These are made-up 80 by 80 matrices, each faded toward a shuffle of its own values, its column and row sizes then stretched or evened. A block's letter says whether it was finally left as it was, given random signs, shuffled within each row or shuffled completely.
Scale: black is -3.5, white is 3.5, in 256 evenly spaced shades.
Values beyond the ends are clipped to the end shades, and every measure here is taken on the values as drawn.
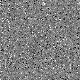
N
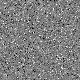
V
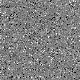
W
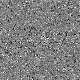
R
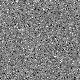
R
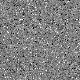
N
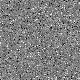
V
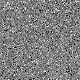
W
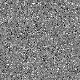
N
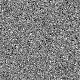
V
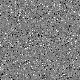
R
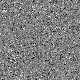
R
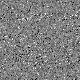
R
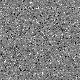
R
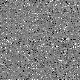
N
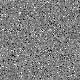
R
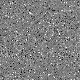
R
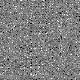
W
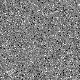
N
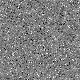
V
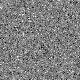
V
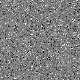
N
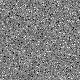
V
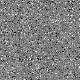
N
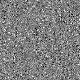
W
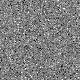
V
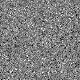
N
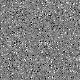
N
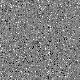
N
